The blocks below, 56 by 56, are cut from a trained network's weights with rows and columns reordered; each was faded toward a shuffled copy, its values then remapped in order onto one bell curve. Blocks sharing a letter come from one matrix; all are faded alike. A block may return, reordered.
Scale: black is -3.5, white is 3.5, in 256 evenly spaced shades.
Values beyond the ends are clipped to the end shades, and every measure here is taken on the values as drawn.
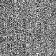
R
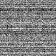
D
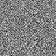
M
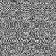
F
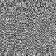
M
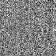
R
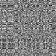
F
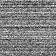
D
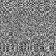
F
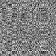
F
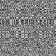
F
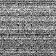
D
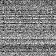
D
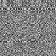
F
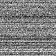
D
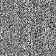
R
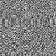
M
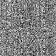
R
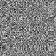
M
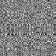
F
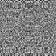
F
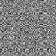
F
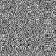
M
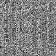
R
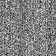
R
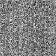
R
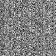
R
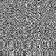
M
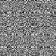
F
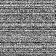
D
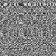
F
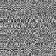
F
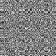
F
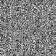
R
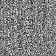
R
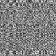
F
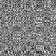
F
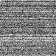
D
